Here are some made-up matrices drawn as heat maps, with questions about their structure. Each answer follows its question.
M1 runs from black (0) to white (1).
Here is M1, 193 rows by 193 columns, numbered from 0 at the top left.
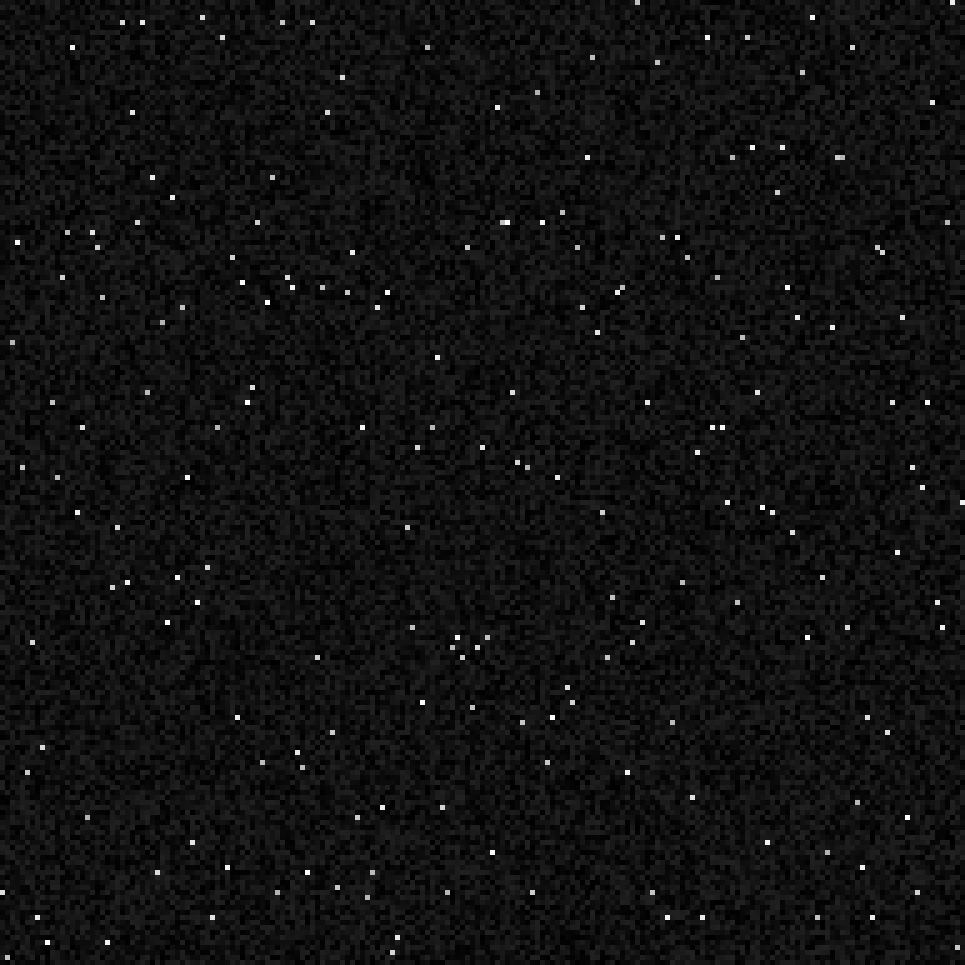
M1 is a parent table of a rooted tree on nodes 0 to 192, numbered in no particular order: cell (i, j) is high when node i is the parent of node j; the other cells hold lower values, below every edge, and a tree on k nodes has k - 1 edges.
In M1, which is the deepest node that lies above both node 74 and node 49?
80
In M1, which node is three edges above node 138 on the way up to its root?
131
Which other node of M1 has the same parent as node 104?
134
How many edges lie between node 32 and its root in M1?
5
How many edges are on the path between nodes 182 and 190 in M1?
6
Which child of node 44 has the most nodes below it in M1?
51
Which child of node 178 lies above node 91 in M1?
0
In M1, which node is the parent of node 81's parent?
93
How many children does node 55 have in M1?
3
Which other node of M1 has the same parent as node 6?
126
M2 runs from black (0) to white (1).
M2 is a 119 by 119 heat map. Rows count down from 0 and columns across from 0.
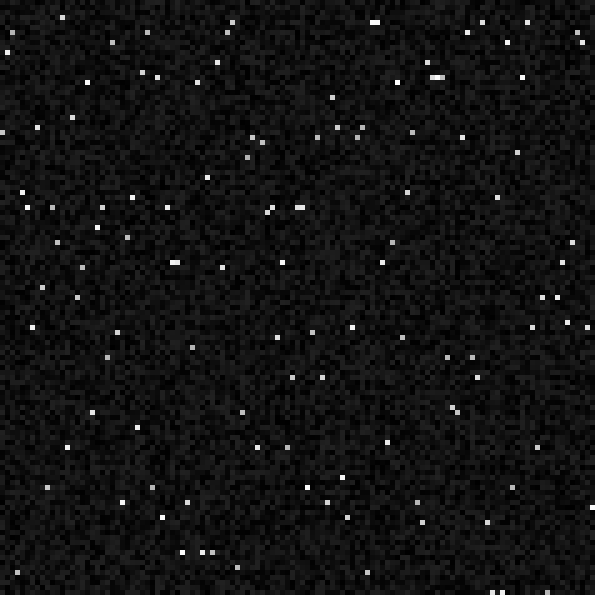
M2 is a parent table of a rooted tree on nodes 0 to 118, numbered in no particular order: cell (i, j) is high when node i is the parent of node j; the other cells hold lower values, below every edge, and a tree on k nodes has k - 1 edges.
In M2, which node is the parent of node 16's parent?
42
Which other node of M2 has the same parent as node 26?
99
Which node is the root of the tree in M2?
110
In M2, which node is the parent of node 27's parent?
12
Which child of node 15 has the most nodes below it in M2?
104
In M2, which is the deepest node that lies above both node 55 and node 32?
103
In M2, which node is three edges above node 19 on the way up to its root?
65
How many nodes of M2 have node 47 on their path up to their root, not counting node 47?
6
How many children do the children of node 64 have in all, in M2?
1
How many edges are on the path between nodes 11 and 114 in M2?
2
